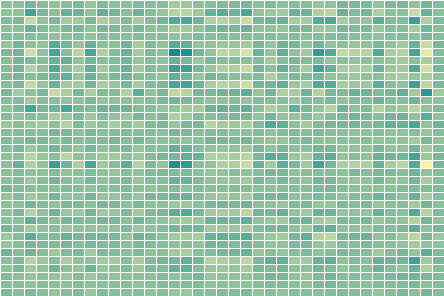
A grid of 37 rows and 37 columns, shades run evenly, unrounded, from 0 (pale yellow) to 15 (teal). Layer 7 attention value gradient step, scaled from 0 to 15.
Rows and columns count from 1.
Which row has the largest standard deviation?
7
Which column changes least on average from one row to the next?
13
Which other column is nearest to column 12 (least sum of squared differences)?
20
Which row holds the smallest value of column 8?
12
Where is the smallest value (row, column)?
21, 36
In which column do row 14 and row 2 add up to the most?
3
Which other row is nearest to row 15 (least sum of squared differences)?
1
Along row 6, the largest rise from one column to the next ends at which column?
37
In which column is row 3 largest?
35
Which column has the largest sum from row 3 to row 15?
15
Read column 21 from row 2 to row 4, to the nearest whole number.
11 3 9
